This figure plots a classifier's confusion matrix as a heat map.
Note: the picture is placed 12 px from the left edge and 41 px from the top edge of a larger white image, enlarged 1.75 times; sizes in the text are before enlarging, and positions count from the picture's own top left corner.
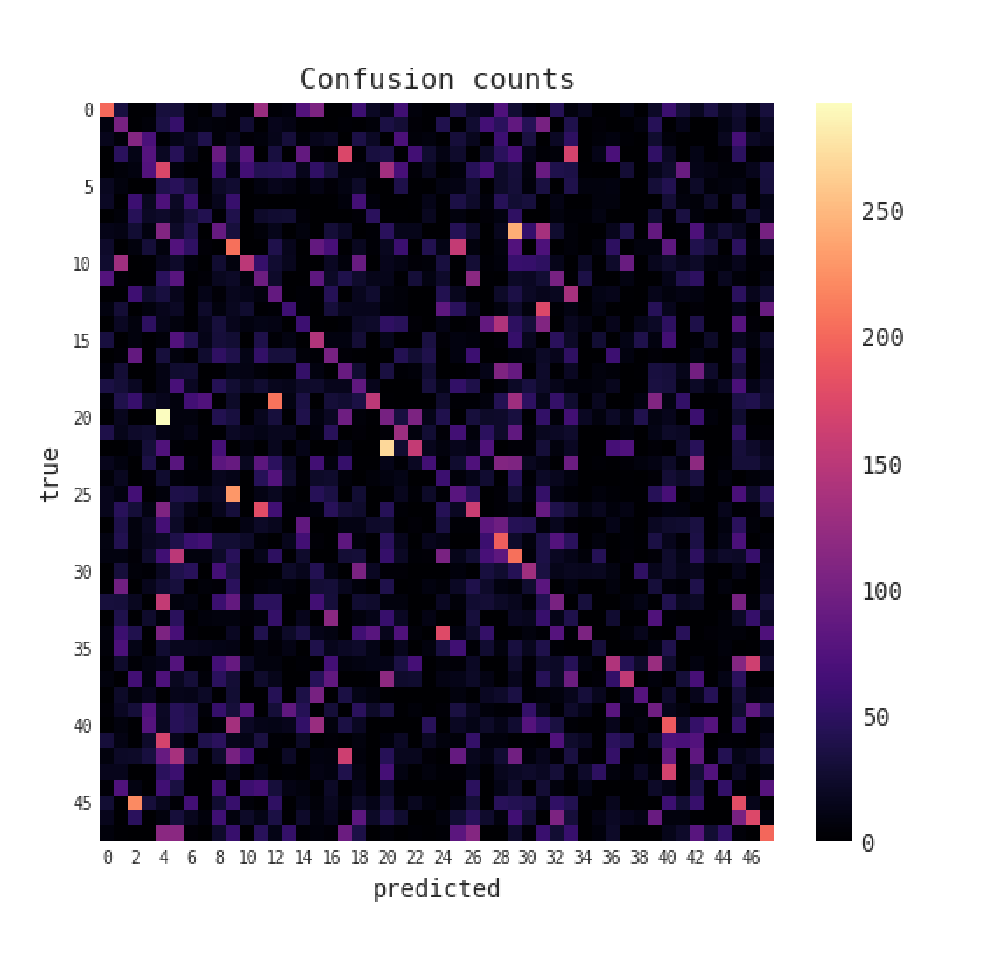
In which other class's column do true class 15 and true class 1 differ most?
31
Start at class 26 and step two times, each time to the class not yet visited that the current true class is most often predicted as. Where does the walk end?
32
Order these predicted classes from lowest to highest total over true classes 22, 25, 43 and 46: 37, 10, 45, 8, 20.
10, 37, 8, 45, 20
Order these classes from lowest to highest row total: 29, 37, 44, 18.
44, 18, 37, 29
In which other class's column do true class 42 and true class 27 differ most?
17
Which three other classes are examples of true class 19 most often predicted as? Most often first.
12, 29, 39
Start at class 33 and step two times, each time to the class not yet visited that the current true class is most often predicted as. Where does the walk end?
2
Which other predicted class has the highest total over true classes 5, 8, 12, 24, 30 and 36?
29
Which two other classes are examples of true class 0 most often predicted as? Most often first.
11, 15
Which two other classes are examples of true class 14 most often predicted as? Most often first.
28, 31
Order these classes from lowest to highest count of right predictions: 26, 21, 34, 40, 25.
25, 34, 21, 26, 40
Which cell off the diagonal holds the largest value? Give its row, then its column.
20, 4
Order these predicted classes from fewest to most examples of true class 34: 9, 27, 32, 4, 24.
9, 27, 32, 4, 24
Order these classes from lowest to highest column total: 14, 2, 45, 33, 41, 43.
43, 41, 14, 2, 33, 45
